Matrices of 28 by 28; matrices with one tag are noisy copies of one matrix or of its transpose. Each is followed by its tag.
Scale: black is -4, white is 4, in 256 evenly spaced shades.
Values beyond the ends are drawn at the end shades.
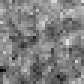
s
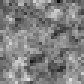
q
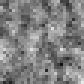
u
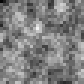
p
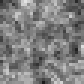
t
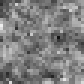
t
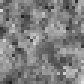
u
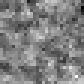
u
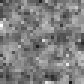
t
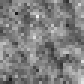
u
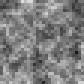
t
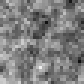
s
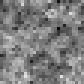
q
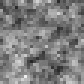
q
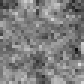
t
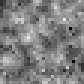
p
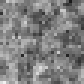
s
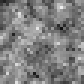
p
